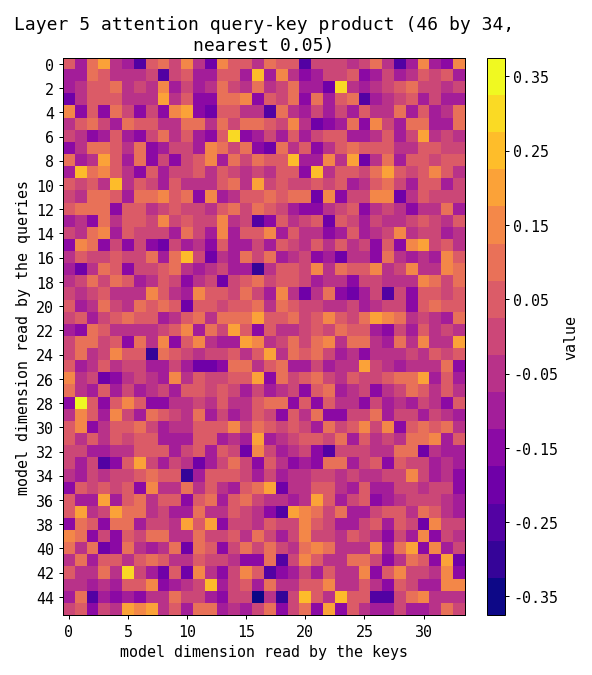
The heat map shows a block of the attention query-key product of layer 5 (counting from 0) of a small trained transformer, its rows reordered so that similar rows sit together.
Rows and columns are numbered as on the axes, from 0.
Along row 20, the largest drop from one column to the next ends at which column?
10
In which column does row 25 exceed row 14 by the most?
25
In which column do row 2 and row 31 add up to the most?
23
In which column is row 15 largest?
30
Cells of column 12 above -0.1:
33
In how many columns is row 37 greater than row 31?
17
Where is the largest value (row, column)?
28, 1
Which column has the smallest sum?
27
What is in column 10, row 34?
-0.3
